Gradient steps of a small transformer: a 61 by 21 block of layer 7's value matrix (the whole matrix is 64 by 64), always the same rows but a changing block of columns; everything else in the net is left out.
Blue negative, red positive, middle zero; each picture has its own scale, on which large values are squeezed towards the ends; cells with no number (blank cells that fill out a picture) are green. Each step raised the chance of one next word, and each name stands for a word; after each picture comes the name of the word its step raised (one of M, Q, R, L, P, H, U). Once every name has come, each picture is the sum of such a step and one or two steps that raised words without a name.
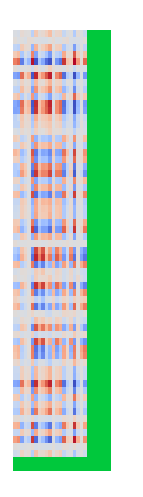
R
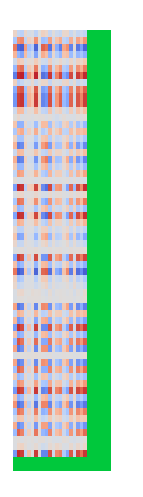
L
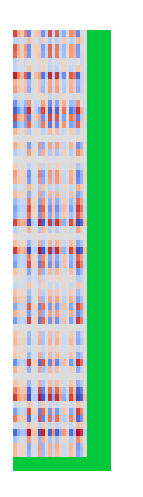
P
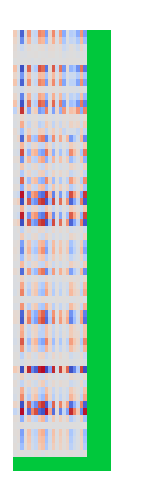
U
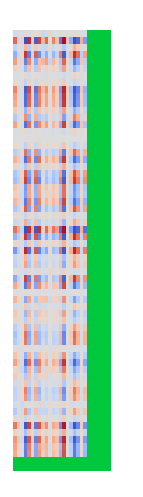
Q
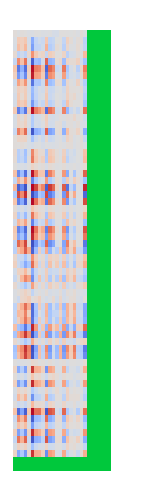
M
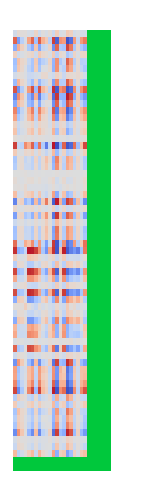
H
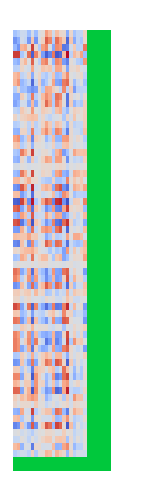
Q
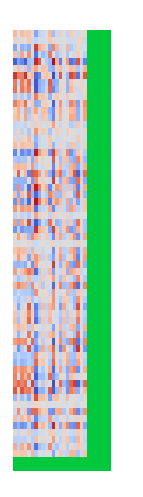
R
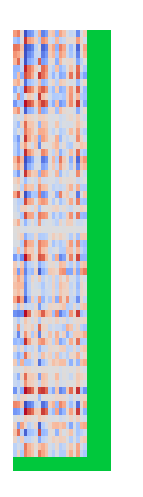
L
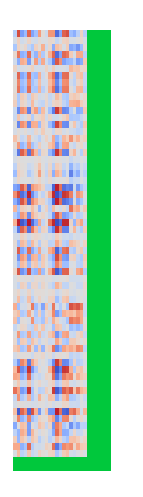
P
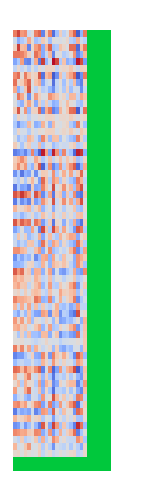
R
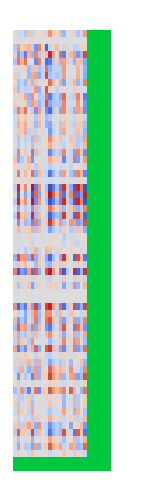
L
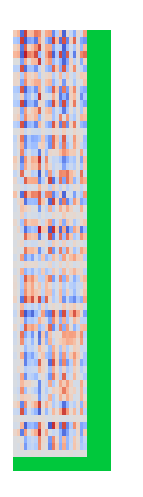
Q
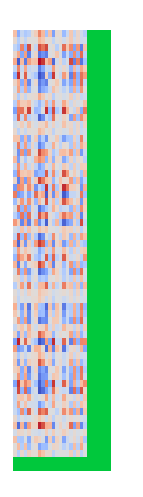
R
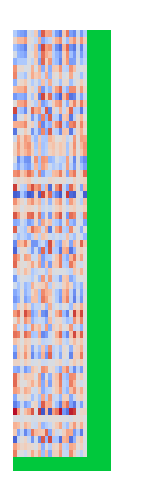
M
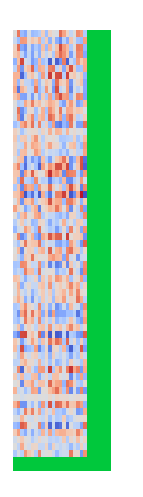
R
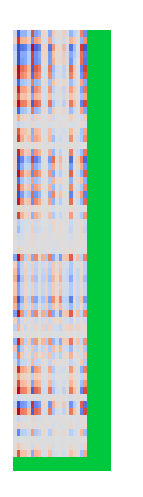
L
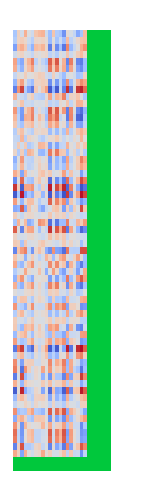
P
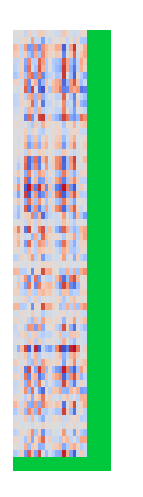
L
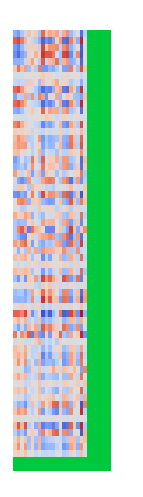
Q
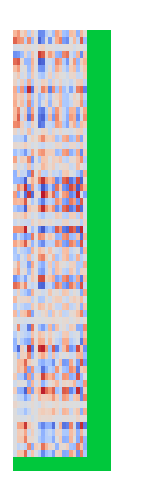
Q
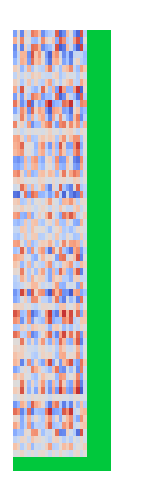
H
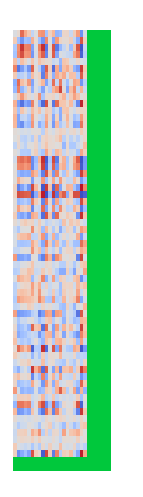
L
